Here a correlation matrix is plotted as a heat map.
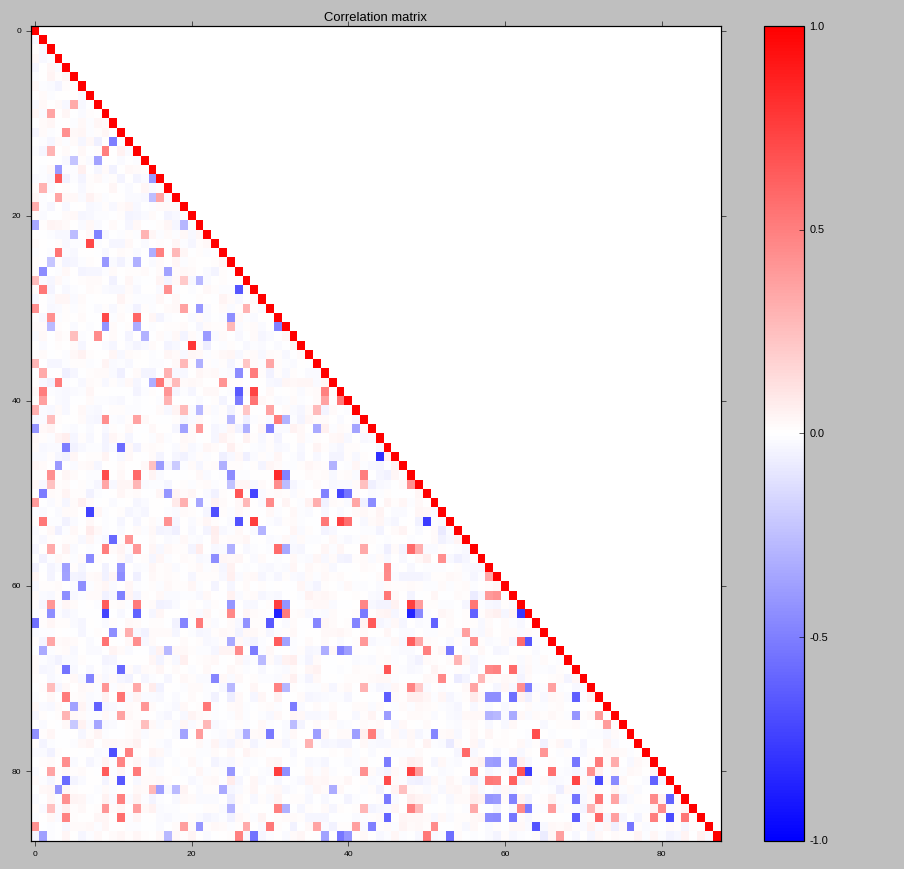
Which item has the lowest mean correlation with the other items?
63
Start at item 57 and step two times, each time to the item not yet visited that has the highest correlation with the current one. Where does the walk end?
70
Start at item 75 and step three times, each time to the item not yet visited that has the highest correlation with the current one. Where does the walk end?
14
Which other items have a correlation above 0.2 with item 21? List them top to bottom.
43, 64, 76
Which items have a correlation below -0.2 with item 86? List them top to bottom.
21, 43, 64, 76
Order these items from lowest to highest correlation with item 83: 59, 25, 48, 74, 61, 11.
61, 59, 25, 48, 74, 11
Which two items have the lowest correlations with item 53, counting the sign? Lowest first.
50, 26
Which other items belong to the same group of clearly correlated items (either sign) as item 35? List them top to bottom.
77
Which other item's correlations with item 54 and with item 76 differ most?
64
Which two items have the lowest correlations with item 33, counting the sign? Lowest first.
73, 22
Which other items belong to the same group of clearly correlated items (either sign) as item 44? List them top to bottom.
46
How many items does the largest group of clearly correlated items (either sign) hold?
16
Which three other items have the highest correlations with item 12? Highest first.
78, 55, 65
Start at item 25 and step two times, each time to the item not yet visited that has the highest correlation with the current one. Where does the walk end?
32
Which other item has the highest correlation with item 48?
31
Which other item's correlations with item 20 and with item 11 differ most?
34
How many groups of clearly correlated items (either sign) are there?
13
